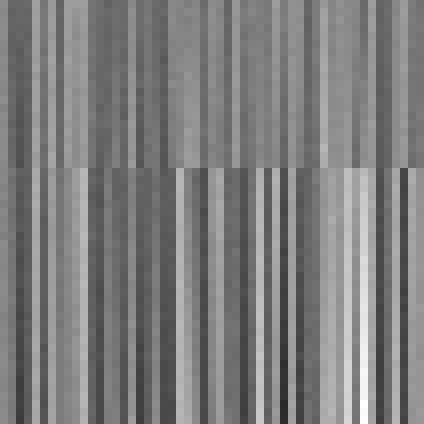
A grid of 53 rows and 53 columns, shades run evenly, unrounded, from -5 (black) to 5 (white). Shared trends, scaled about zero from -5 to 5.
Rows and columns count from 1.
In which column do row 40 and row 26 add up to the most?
46
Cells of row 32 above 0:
24
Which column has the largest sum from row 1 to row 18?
41
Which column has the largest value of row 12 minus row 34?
51
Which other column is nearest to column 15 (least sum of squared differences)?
29
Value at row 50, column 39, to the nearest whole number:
-1
